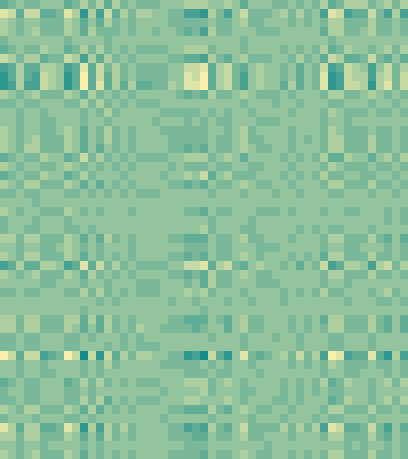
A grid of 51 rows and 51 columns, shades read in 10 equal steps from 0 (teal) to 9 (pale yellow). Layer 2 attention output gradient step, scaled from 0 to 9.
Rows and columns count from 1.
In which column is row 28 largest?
9
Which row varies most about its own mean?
40
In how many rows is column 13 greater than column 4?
17
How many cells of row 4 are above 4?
26
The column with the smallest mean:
11
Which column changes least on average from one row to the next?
30
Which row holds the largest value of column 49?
10
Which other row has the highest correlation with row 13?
41
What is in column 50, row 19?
5
